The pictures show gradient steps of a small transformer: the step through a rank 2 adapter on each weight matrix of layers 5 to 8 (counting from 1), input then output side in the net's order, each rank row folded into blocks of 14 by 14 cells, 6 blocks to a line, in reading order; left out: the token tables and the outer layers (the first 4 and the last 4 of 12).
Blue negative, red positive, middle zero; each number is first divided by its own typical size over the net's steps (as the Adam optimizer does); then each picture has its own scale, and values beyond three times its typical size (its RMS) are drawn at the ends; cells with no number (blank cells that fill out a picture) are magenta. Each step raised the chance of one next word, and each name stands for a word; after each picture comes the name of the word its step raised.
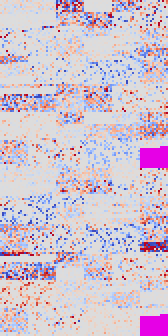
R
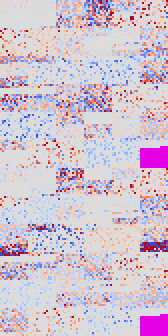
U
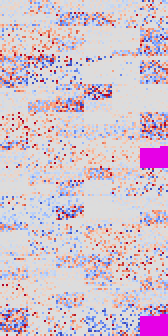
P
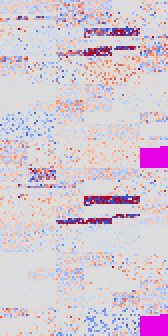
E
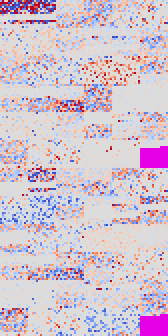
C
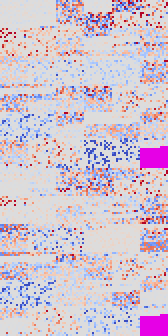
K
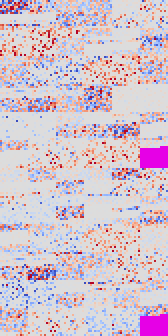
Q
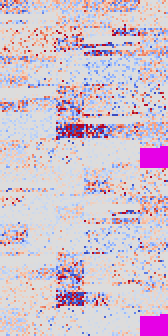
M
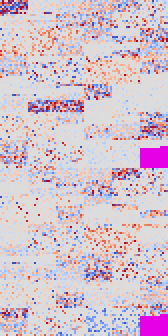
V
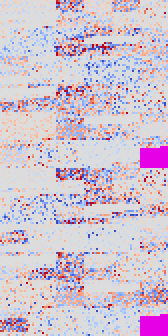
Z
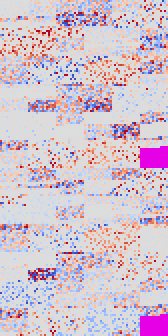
Q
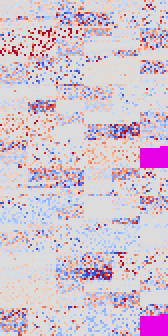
M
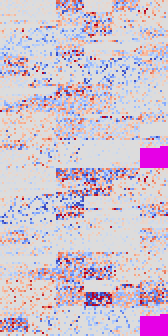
Z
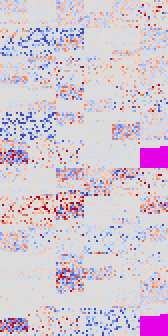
E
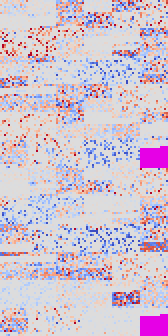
M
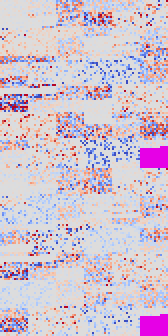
P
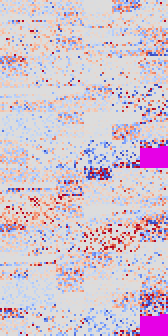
K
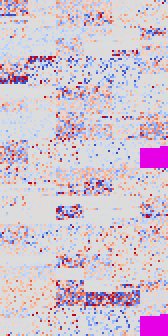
P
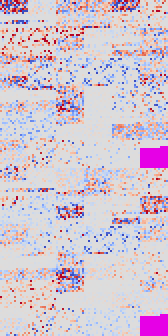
M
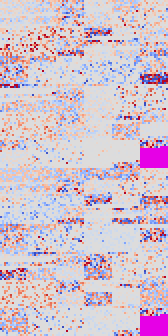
M
